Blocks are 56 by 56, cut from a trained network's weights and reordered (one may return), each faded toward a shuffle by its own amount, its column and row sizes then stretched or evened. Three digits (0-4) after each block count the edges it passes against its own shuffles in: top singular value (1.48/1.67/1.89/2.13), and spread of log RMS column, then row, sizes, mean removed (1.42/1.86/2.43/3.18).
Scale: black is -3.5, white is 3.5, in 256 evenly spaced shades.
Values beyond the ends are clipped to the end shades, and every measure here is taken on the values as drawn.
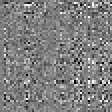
4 4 3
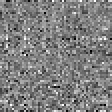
2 0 3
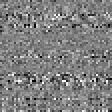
2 0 4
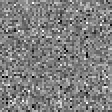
0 2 1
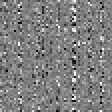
1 4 0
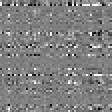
4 2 4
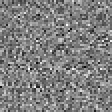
2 0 1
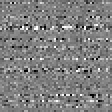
0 1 4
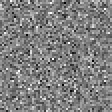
0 1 0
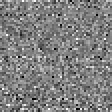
0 0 3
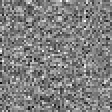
2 1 0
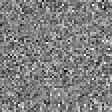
1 0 2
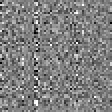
4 3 2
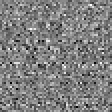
3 0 3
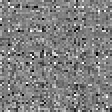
0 3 3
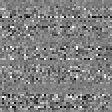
0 0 4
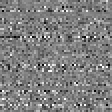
0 0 4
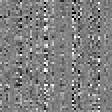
3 4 1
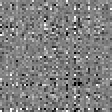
2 4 3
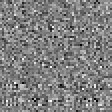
2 0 2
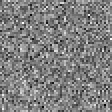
3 0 0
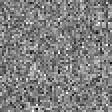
1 0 0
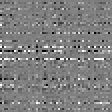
4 2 4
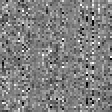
0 4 0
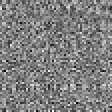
4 0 2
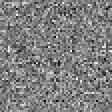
1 0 2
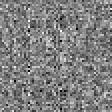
4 2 1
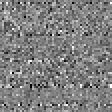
1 1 3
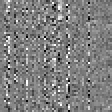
2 4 0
